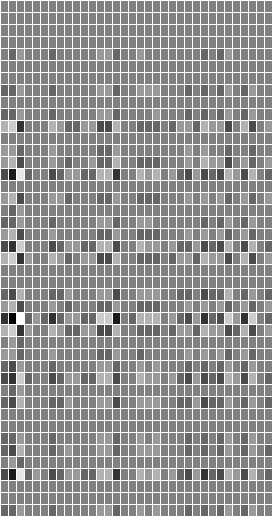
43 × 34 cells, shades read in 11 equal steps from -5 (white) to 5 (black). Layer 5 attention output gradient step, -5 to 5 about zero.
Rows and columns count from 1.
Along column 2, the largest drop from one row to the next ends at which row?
28
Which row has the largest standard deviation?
27
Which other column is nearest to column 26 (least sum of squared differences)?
15
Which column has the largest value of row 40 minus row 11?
2
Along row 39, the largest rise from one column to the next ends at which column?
3
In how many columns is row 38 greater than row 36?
9
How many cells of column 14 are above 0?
9
